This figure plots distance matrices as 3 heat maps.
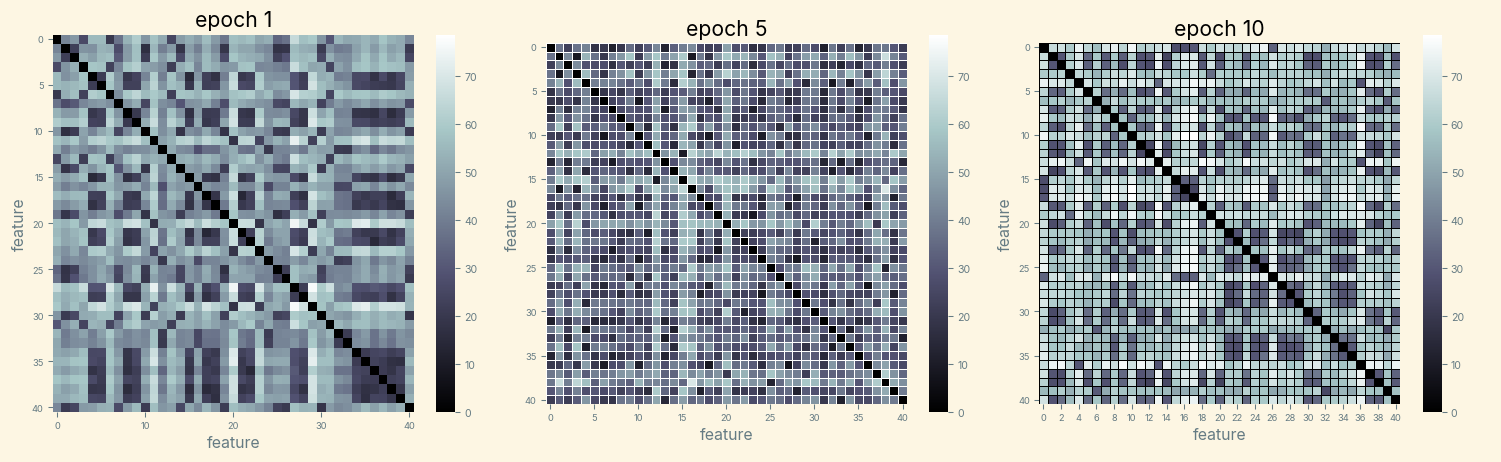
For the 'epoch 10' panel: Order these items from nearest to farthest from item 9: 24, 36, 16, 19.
24, 19, 16, 36
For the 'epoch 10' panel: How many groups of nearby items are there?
6
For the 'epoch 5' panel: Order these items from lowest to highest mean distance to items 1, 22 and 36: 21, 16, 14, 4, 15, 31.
31, 16, 21, 14, 4, 15
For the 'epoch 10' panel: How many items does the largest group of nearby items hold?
16
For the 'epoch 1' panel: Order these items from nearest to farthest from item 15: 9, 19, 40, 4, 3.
4, 9, 19, 40, 3
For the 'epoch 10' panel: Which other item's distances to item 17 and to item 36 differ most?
4
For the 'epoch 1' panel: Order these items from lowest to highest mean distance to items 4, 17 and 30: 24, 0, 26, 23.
26, 24, 0, 23
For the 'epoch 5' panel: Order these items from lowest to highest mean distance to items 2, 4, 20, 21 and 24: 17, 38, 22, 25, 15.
17, 22, 25, 38, 15
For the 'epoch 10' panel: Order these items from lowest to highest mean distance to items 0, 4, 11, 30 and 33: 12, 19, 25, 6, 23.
12, 23, 25, 6, 19
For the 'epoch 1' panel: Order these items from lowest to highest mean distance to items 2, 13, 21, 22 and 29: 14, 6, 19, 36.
36, 19, 14, 6
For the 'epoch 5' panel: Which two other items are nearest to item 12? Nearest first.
15, 5
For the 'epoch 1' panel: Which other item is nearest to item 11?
20
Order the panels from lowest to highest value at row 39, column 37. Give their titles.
epoch 1, epoch 5, epoch 10
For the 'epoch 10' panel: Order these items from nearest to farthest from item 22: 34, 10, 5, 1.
34, 10, 5, 1
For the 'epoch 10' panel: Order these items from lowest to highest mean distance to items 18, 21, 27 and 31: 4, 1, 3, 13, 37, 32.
1, 37, 32, 3, 4, 13
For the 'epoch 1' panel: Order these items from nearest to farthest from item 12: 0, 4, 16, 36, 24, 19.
24, 16, 36, 4, 19, 0
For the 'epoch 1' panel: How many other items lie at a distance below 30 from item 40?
9
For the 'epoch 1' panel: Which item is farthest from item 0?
27
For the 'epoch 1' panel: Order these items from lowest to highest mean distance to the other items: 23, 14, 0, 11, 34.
34, 14, 0, 23, 11
